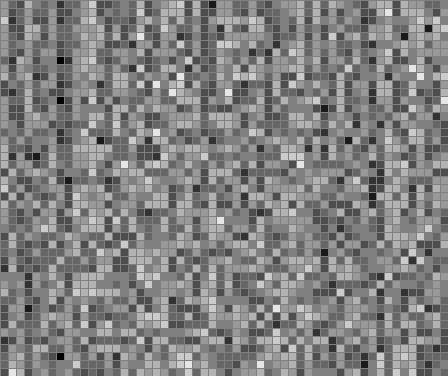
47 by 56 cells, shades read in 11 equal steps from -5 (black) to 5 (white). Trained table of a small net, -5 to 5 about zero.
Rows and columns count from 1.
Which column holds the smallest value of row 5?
51
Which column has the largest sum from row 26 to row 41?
27
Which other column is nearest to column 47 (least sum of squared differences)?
9
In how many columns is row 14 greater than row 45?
23
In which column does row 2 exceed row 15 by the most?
49
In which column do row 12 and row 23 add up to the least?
47
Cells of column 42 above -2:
37
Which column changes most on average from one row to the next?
33
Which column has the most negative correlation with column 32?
6
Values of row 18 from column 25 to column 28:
-1 1 -3 -1
